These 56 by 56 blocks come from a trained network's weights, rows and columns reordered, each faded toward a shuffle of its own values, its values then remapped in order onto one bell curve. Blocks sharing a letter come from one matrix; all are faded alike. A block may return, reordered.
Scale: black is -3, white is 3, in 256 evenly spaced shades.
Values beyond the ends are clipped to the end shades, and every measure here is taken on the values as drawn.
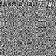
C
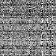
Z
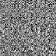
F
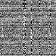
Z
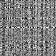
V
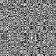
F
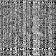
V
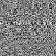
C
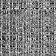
V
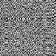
C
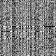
V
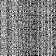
V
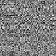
C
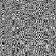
F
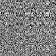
C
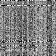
V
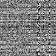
Z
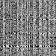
V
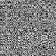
C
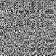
C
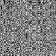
F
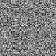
C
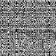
Z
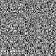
C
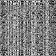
V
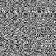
C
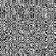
F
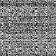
Z
